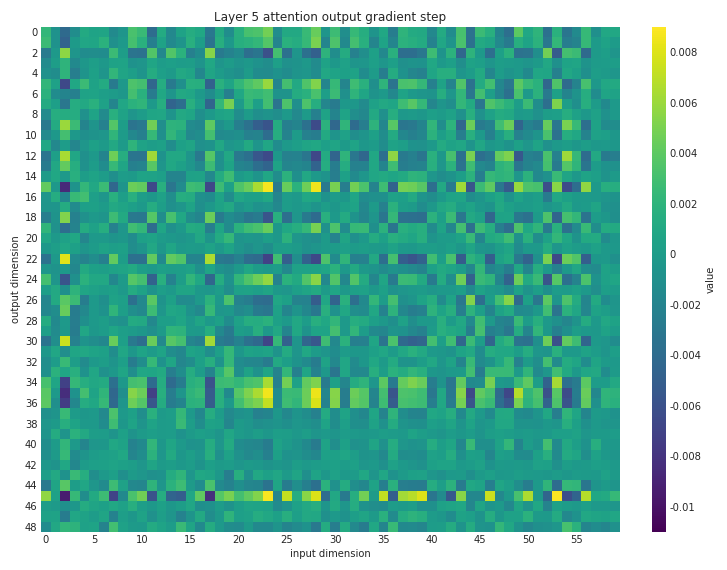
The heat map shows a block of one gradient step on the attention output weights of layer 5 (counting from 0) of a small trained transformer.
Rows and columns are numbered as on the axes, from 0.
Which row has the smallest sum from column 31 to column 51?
22
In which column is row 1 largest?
28
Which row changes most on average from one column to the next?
45
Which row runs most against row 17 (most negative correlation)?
43
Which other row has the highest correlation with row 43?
25
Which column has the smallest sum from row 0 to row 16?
24
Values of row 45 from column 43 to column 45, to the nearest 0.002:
0.006 -0.002 -0.002
